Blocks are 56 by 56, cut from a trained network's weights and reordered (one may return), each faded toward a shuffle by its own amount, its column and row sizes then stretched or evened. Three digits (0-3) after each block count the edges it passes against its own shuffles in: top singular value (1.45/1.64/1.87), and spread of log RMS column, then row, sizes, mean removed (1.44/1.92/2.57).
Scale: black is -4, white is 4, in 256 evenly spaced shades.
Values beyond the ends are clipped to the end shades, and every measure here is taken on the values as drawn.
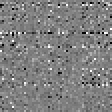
3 2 2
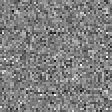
1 0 1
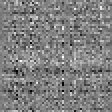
2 3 1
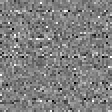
2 0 2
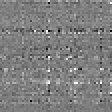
2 2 2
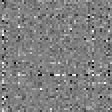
1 2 2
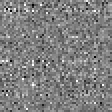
0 1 2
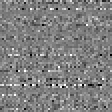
1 0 3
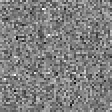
0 0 1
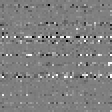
3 1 3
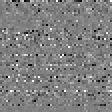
0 0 3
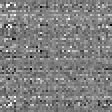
1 2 3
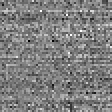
2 2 2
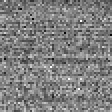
2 1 0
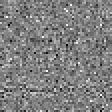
3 1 1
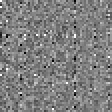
1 2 0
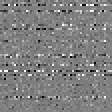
3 1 3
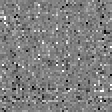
1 2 1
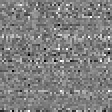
0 1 3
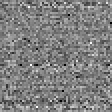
0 0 2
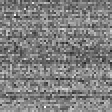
3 0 0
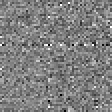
1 1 1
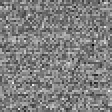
0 0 0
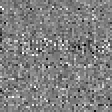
2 0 2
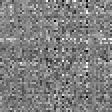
0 3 2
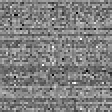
3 1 0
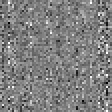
0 3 0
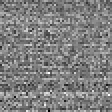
2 1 1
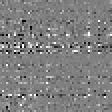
2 2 3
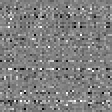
3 1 3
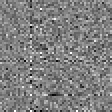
2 1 2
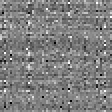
2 3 1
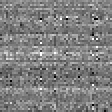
3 2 2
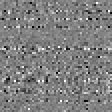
2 1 3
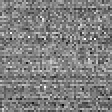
2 0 2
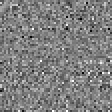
2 0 2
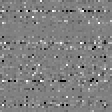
1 1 3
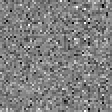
1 1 0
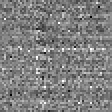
2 2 1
